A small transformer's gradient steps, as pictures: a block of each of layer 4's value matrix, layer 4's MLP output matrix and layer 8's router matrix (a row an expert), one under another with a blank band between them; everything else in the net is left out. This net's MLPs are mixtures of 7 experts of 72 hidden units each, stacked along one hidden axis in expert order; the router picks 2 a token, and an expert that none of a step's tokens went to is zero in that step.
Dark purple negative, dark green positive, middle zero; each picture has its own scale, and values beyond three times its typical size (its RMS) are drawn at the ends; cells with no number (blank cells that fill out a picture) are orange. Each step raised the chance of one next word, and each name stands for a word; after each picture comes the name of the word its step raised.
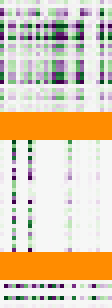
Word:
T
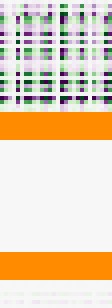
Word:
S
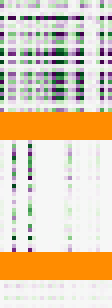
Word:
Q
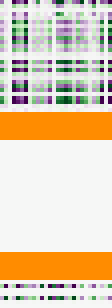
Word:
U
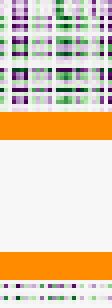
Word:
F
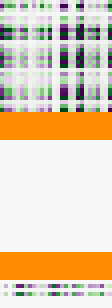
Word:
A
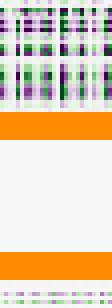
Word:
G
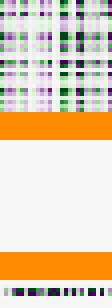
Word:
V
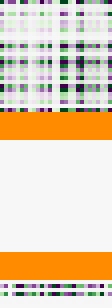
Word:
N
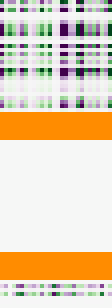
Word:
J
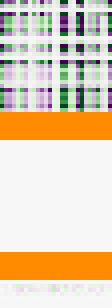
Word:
V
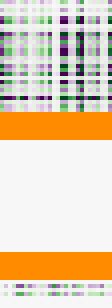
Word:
S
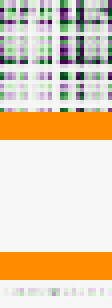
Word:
T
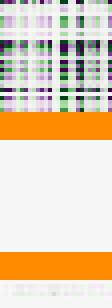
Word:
F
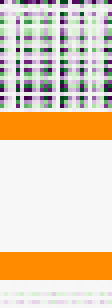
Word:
U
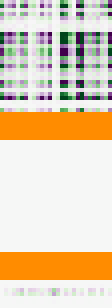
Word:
S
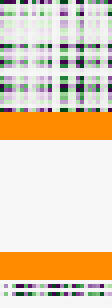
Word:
N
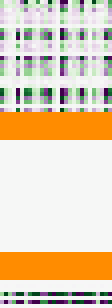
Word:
A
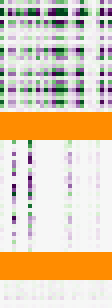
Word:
V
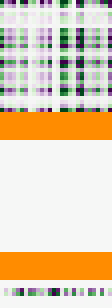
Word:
N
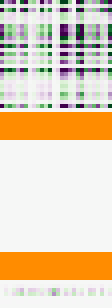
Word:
J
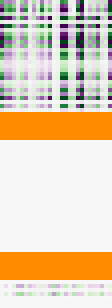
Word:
Q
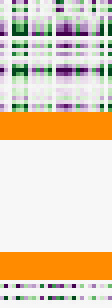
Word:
J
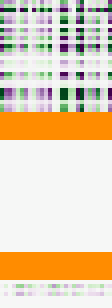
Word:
G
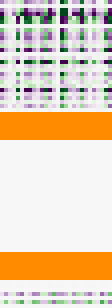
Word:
V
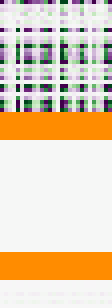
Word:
N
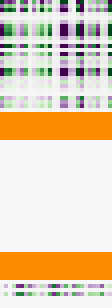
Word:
J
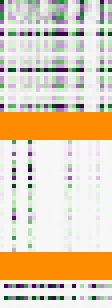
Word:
J
